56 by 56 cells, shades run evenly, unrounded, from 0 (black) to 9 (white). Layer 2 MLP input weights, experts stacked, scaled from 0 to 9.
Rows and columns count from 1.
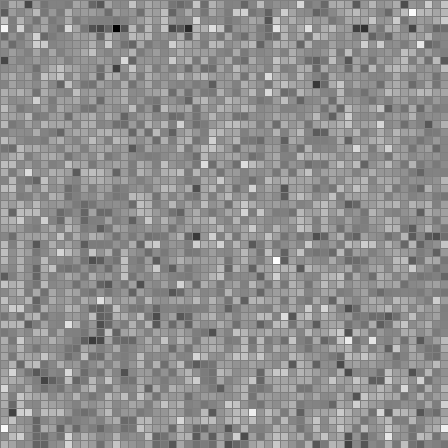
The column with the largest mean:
35
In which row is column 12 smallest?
43
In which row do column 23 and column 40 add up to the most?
53
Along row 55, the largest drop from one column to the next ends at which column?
31
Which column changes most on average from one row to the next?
1
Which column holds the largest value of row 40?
36
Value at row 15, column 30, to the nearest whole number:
4
